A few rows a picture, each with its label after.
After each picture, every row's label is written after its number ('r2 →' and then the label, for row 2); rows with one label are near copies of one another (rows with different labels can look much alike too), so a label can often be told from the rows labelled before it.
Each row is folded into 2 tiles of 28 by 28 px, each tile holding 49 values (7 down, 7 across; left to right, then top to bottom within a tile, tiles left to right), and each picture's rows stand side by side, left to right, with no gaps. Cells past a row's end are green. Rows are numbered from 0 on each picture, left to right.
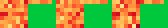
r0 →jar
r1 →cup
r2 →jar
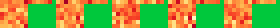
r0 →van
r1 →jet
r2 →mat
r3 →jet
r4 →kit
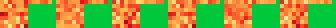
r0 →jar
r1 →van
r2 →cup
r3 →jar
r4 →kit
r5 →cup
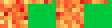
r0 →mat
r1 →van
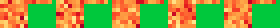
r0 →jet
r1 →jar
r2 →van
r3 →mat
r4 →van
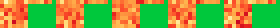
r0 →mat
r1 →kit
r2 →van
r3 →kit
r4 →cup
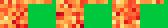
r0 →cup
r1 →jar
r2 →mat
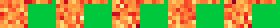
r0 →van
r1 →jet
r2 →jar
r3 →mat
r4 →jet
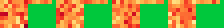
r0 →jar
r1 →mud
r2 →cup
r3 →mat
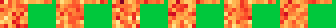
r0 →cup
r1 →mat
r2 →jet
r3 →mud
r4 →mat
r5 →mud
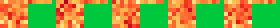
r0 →kit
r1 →mud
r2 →cup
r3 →mat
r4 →mat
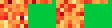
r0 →jet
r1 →mud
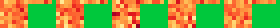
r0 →mat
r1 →mat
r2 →jar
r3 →jet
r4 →kit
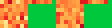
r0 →jet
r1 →van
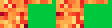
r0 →jar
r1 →jar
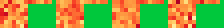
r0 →mud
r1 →mat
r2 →van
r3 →jet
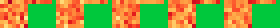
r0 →jet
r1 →mat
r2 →cup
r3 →van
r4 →van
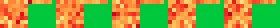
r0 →kit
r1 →cup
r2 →jar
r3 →mud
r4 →mud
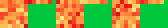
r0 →van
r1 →cup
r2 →mud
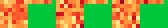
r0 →mat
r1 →jar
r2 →jet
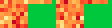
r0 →cup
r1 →jet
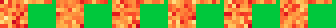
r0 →cup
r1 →van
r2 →jar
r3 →mat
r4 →jar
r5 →mud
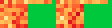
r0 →cup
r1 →cup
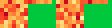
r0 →mud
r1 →jet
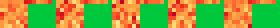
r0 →van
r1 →mud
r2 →jet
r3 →mud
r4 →van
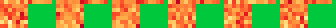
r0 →kit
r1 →van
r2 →van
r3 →jet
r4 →cup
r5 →jet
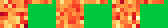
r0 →jar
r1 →mat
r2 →jet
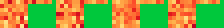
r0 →jet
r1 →jar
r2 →mat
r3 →jar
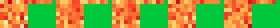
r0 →jet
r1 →mat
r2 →mat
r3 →jet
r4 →van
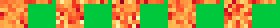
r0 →van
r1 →mat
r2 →jet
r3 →van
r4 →mud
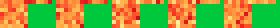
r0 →van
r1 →van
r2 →mat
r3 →kit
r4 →cup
